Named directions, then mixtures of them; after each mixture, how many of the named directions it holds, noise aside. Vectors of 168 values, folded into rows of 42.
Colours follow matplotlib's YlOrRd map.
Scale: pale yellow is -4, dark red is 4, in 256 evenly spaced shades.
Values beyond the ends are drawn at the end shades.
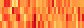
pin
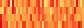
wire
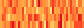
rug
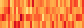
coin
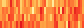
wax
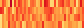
one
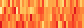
three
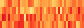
three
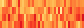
three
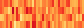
two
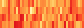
two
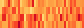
four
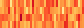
two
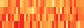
two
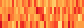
three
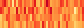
four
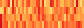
one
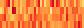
three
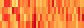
one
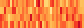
two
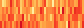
one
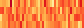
two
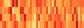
one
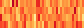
two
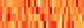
one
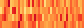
four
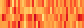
three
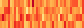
one
